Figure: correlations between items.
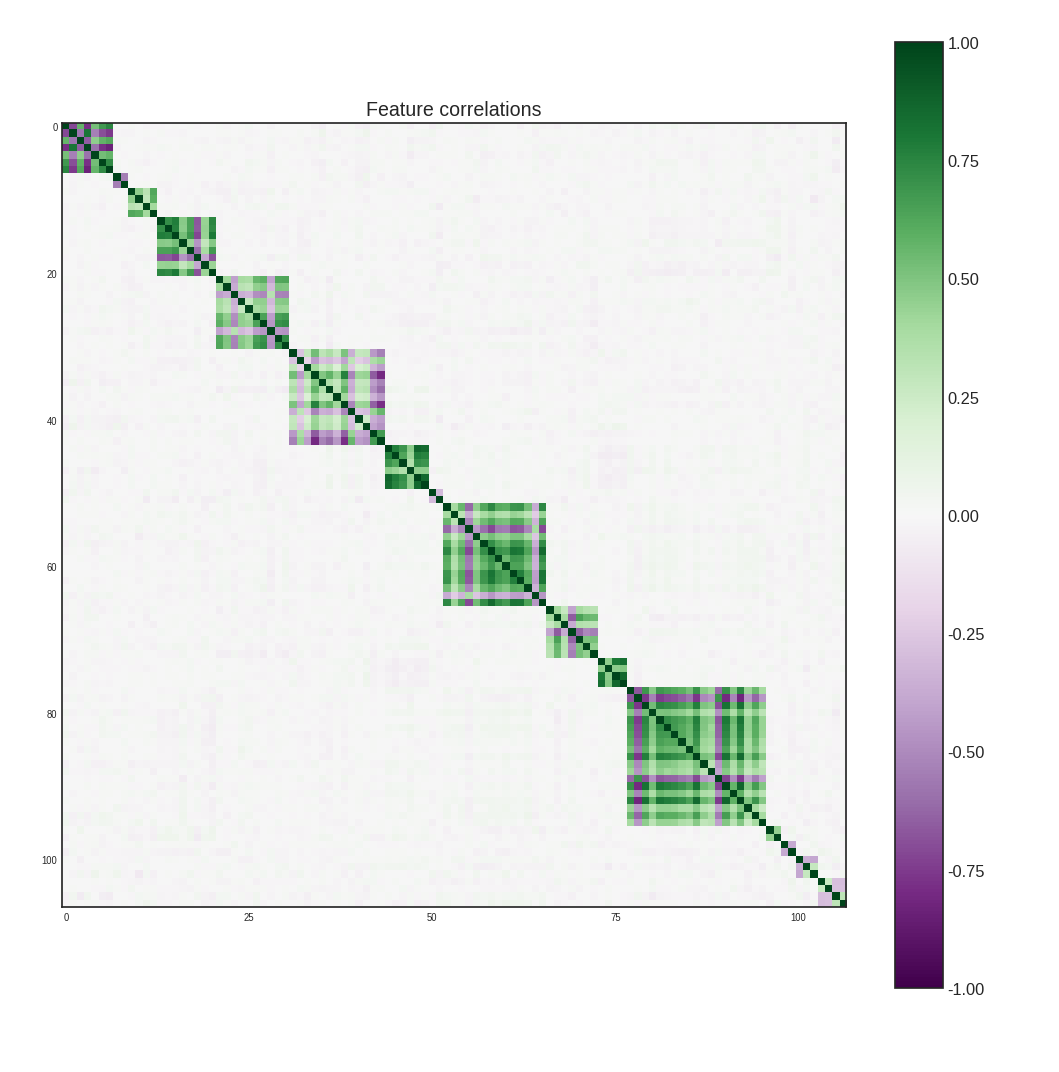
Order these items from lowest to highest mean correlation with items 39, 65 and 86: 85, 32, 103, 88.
103, 32, 88, 85
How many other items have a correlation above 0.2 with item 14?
6
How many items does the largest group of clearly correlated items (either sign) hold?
19
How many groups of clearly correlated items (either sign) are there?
16
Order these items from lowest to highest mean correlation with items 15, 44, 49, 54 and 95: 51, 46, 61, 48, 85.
51, 85, 61, 46, 48
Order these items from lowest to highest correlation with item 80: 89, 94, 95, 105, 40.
89, 105, 40, 95, 94
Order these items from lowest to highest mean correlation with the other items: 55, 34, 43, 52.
55, 43, 34, 52
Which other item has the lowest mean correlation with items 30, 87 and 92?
78
